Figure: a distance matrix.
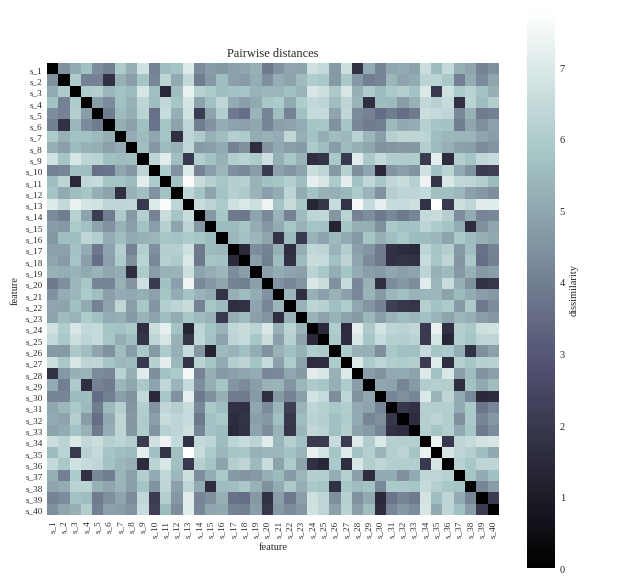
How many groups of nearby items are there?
12
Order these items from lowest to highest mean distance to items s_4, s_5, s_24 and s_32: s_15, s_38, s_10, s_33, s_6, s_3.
s_33, s_6, s_10, s_15, s_38, s_3
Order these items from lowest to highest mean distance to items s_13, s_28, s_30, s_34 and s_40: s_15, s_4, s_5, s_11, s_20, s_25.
s_20, s_25, s_5, s_15, s_4, s_11
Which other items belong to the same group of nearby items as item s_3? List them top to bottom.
s_11, s_35
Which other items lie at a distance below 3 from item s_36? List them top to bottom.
s_9, s_13, s_24, s_25, s_27, s_34
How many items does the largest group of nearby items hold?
7
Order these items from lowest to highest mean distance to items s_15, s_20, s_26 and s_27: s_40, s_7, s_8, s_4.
s_40, s_8, s_7, s_4
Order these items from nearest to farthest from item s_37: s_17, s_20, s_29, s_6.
s_29, s_6, s_17, s_20
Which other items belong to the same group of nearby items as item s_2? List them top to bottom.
s_6
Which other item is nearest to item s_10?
s_30
